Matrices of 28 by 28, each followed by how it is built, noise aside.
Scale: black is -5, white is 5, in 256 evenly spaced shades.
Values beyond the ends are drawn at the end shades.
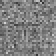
blocks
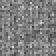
blocks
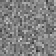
repeating rows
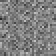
repeating rows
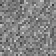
Hankel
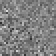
lower triangular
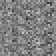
repeating rows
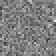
noise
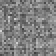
blocks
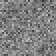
Hankel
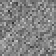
Hankel
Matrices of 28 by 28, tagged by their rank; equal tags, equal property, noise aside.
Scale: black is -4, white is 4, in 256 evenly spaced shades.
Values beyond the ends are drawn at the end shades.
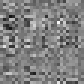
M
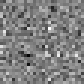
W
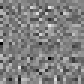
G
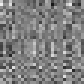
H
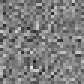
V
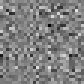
W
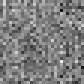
V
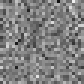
V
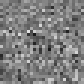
V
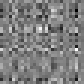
H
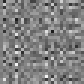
M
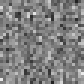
V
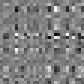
H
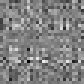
G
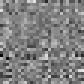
G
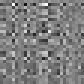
H
